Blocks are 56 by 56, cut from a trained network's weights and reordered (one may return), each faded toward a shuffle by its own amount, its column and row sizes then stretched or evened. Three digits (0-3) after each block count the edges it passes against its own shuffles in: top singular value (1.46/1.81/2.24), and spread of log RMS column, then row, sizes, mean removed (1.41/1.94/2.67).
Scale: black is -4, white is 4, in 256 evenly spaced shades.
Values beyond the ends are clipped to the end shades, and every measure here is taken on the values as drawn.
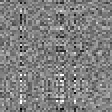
3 2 1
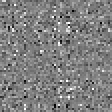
1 2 2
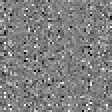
0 2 1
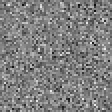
0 1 1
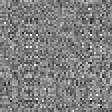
2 1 1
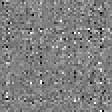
0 2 2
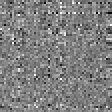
2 2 2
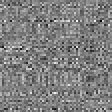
2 0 3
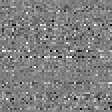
1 0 3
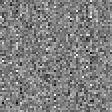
1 2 0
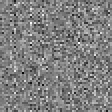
0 2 0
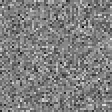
1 0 1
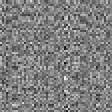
2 2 1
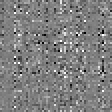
1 3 2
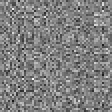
3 2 0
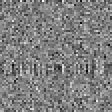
1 0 1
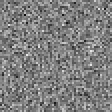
1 0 0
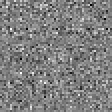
1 1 2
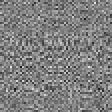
3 0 2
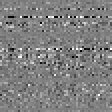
2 0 3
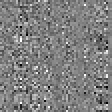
2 3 0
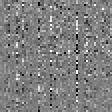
1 3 1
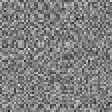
3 0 1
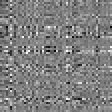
3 2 3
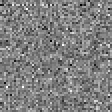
1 0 1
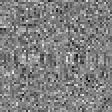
2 1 0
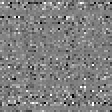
0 1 3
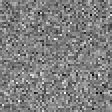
0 0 1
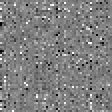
2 2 1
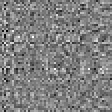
3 2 2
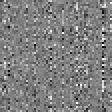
2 3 0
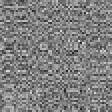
3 0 1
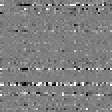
3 1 3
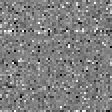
1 1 2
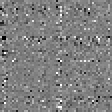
0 2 2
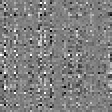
2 3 2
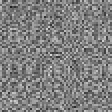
3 0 1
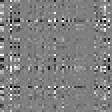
3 3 3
